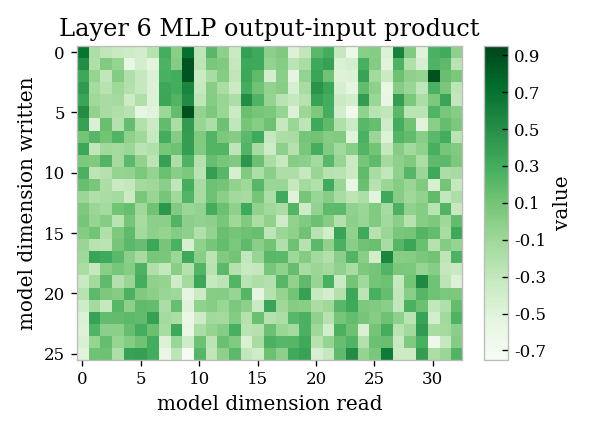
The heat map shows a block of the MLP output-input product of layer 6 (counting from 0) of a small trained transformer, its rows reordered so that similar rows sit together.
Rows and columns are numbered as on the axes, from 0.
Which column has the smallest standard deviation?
12
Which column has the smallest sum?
23
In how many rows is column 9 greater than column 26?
15
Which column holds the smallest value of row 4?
26
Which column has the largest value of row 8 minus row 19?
0
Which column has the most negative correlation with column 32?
21
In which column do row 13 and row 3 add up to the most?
7
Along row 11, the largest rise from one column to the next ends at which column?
24
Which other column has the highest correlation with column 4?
18
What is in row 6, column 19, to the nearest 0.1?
-0.3
